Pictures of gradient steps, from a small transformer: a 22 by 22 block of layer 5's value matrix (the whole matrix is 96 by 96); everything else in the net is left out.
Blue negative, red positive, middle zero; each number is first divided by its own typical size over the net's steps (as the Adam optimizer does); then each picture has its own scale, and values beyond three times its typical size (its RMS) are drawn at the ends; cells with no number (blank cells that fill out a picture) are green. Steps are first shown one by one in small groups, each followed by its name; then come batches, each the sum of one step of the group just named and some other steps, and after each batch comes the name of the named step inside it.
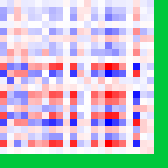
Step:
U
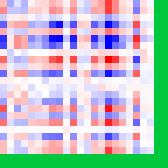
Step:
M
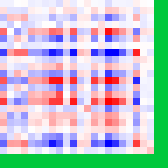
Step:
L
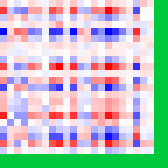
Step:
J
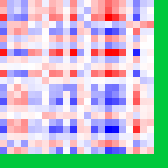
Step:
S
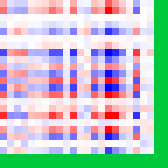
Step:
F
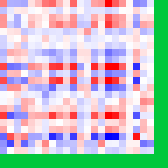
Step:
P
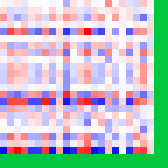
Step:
S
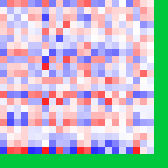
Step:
L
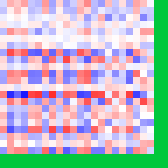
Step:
U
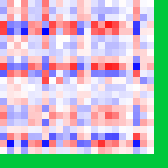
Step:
P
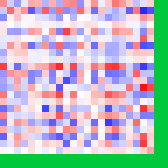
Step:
U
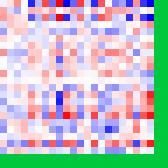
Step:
S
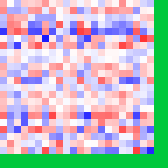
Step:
J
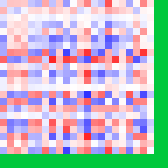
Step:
M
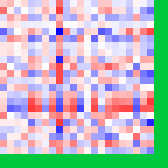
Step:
J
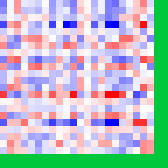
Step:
U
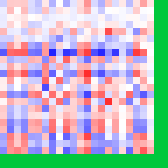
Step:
L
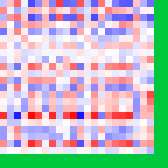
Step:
J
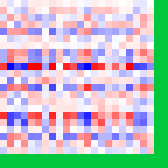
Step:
J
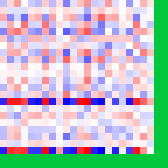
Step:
S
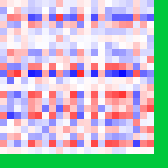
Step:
U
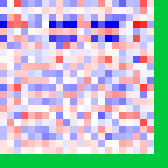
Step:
M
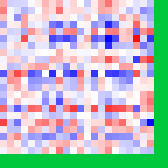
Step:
M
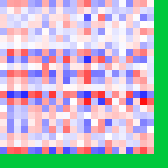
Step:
U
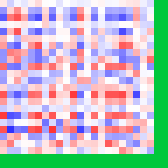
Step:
U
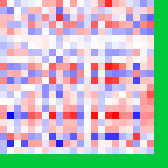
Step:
P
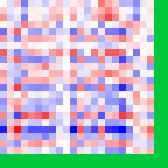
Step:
S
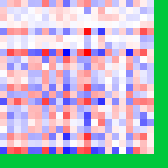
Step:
S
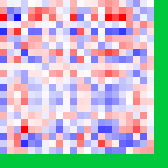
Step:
S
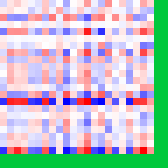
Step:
S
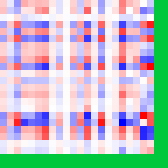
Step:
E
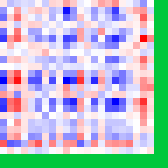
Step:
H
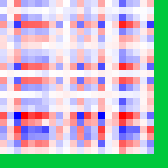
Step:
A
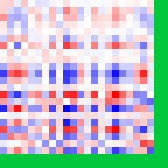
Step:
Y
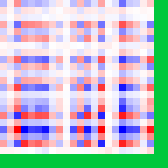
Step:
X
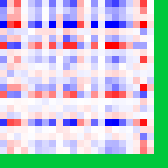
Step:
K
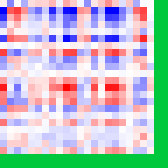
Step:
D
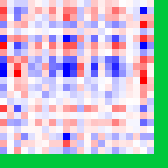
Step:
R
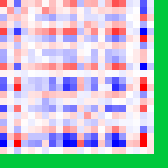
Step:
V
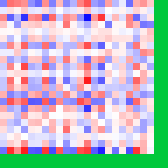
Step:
A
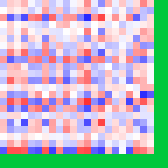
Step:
E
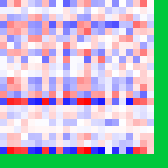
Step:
K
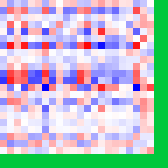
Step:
H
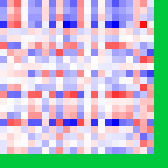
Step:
K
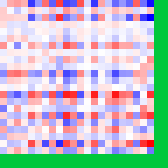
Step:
Y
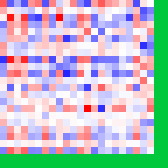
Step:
R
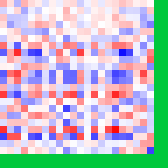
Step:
Y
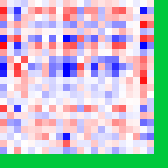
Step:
R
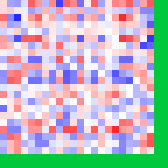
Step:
Y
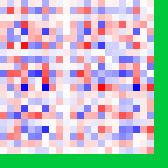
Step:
X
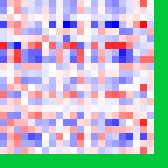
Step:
K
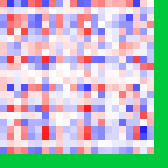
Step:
E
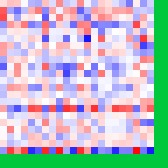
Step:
R
